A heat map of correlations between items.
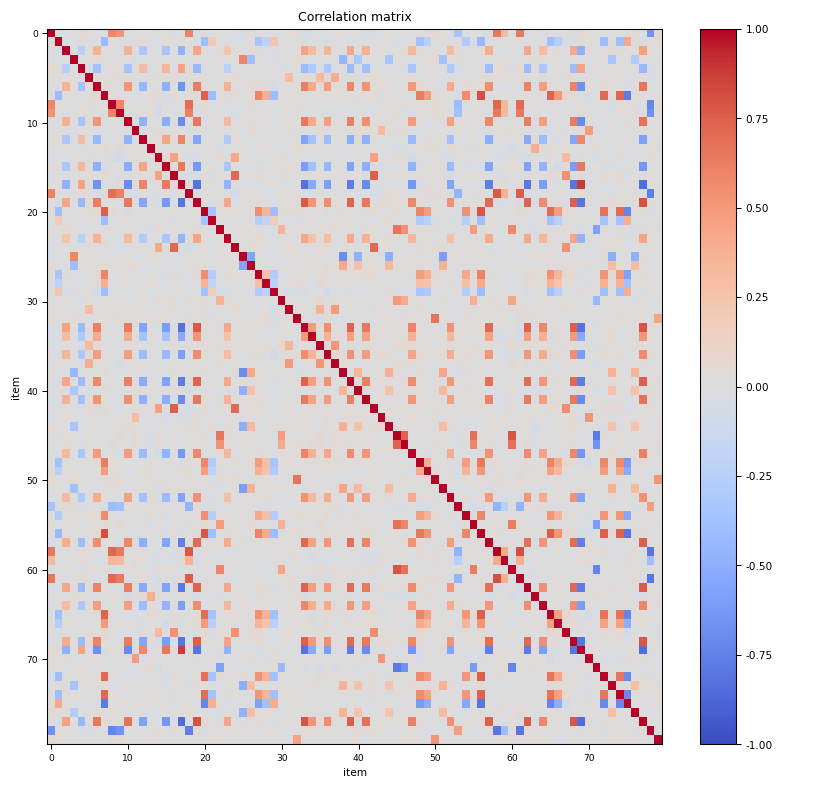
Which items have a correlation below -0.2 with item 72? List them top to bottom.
1, 21, 29, 75
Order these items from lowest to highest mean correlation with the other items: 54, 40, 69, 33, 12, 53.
69, 12, 53, 40, 54, 33
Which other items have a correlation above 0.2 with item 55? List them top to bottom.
22, 30, 45, 46, 60
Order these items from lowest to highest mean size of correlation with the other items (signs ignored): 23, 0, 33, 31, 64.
31, 0, 23, 64, 33
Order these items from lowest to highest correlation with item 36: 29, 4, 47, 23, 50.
4, 29, 50, 23, 47
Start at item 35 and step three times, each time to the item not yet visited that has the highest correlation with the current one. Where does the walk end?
5
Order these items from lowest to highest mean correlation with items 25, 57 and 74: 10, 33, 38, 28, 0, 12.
38, 12, 0, 28, 10, 33
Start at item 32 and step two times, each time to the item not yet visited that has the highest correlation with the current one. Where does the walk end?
79
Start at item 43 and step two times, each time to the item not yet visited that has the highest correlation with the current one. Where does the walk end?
11
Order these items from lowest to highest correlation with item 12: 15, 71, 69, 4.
71, 4, 15, 69
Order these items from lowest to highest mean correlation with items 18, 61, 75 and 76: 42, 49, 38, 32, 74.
74, 49, 42, 32, 38
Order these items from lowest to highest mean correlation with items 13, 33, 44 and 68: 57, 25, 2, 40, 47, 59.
25, 59, 40, 2, 47, 57
